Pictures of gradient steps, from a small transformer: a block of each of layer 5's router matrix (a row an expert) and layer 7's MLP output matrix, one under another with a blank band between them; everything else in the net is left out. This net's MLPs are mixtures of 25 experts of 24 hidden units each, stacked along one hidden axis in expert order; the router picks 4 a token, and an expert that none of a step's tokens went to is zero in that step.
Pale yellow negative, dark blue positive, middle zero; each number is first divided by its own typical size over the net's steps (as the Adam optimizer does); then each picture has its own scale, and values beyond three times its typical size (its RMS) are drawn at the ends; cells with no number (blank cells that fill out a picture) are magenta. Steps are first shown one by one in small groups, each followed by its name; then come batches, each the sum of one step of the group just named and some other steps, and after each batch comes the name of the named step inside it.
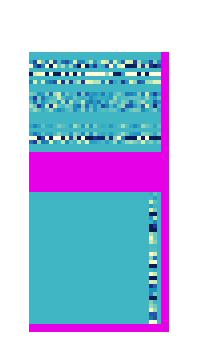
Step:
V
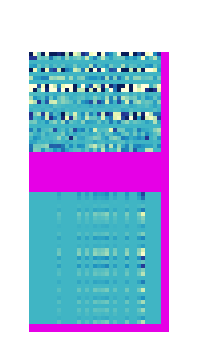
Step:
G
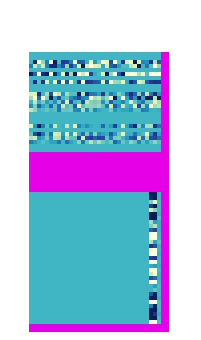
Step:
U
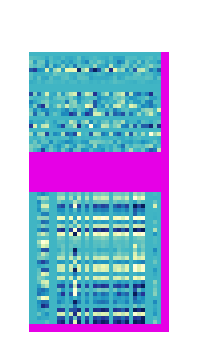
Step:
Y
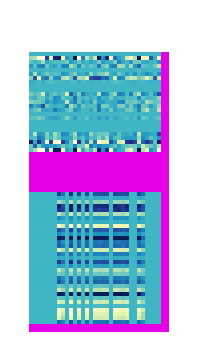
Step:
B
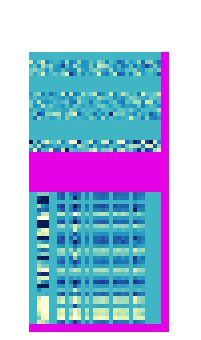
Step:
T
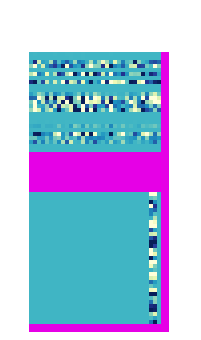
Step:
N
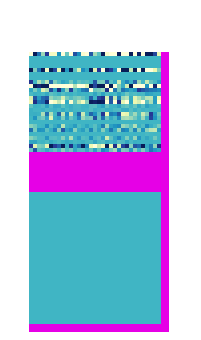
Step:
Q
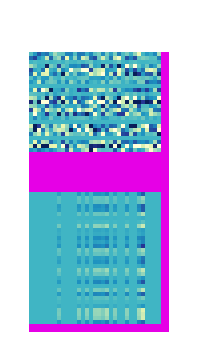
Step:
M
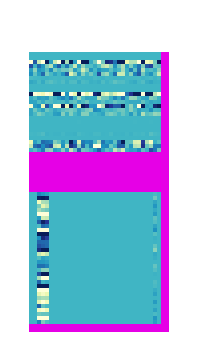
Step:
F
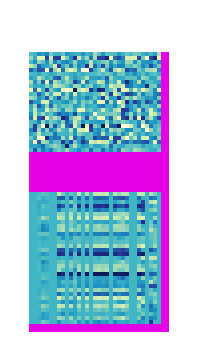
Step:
M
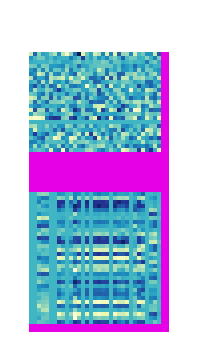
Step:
T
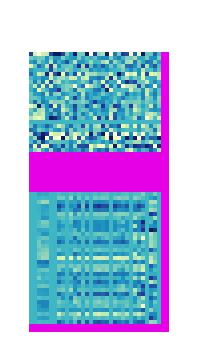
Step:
V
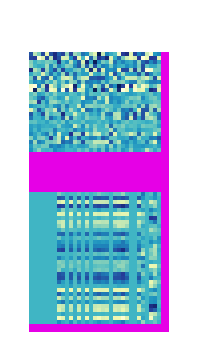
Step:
G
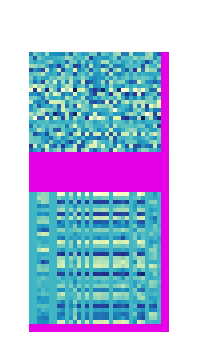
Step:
G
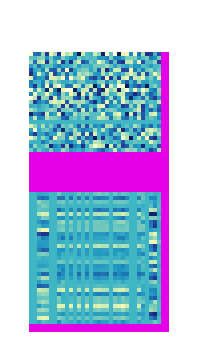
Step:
F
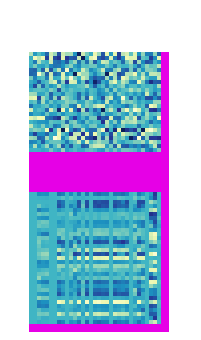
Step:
U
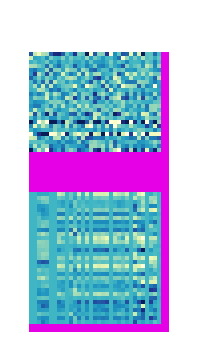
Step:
Y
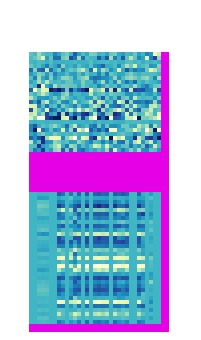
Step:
M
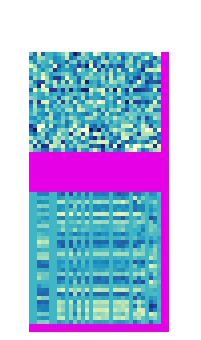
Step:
M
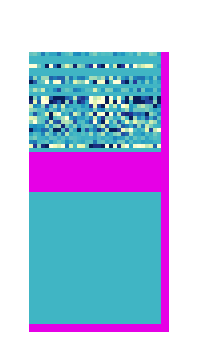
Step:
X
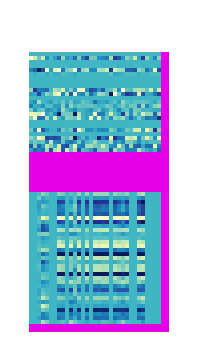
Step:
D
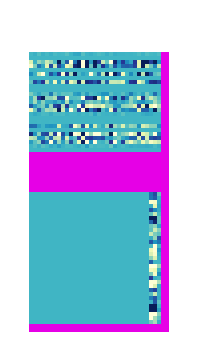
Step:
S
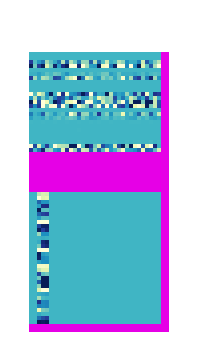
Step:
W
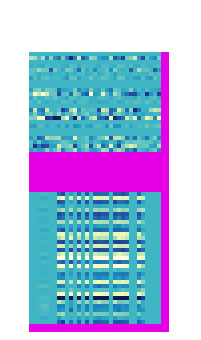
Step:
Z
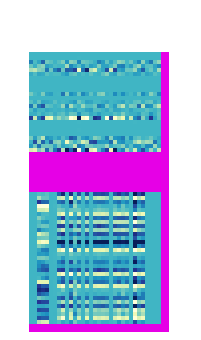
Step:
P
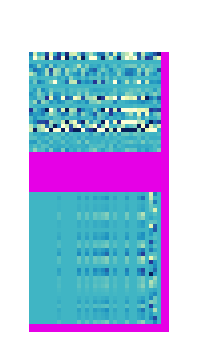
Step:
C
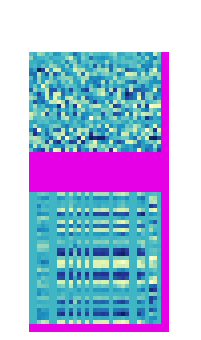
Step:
D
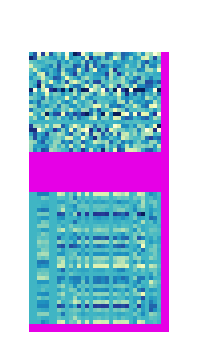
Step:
S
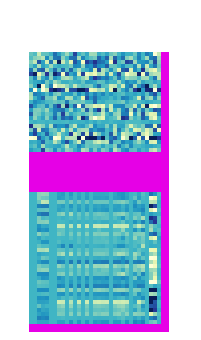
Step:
S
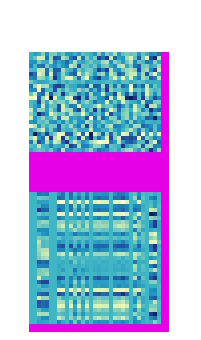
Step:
W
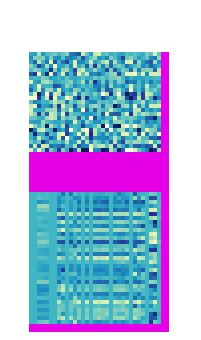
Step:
P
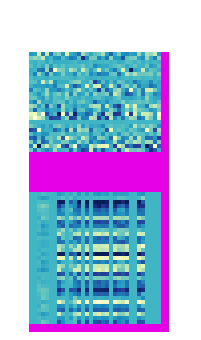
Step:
D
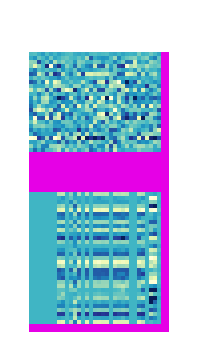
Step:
X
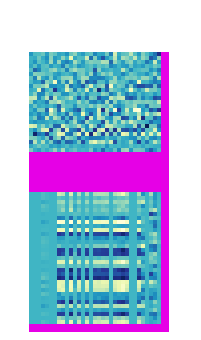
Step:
C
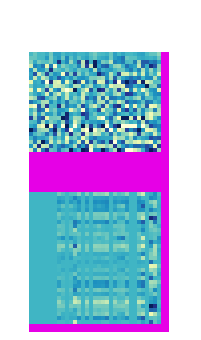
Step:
S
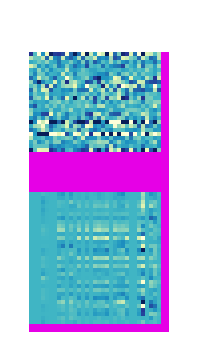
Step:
S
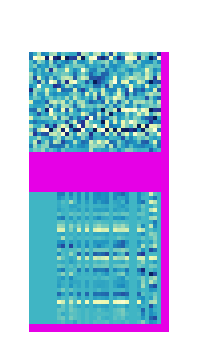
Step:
C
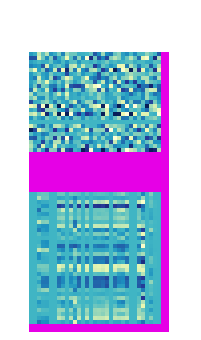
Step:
W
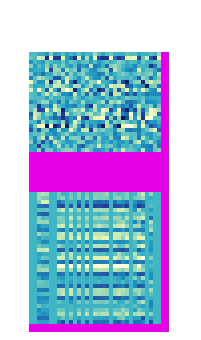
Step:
Z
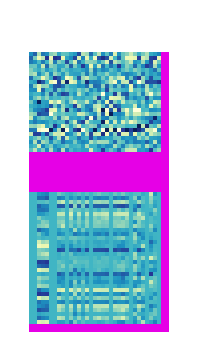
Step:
C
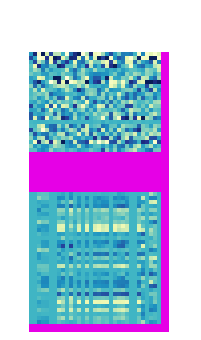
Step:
W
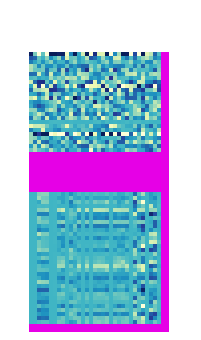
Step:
P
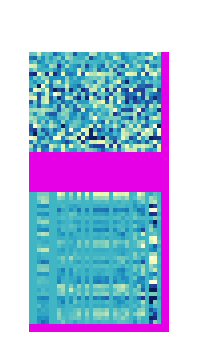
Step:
X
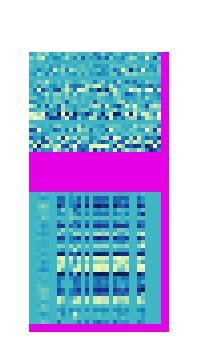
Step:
D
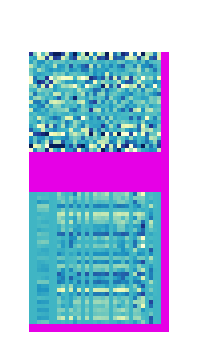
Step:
P
